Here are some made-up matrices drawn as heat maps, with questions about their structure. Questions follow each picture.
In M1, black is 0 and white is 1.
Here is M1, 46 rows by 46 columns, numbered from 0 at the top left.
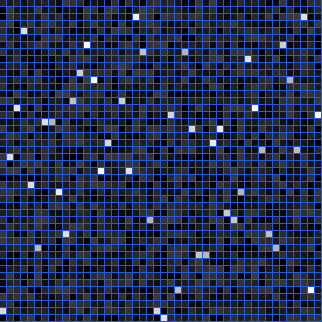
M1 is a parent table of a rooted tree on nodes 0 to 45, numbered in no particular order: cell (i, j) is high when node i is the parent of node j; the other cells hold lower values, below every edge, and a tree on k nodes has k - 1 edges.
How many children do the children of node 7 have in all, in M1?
3
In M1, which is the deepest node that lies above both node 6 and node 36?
17
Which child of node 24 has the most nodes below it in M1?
14
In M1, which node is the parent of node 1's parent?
44
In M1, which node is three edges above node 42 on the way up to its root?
18
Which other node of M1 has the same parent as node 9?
38
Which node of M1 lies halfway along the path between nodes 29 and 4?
20
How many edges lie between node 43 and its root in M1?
8
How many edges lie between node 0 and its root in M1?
7
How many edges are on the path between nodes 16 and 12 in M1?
5
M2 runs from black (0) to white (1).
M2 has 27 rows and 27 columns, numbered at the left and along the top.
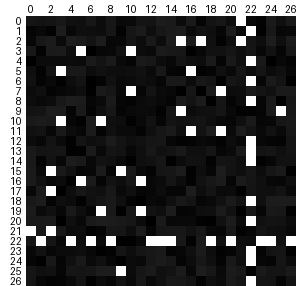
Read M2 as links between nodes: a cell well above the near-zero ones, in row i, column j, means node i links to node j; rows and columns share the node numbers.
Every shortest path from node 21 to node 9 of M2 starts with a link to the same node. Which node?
node 2
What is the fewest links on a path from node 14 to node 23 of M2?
2
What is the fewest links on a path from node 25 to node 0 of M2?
5
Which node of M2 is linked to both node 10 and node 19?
node 7
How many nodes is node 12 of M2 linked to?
1
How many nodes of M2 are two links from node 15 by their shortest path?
3
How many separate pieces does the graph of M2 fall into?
3
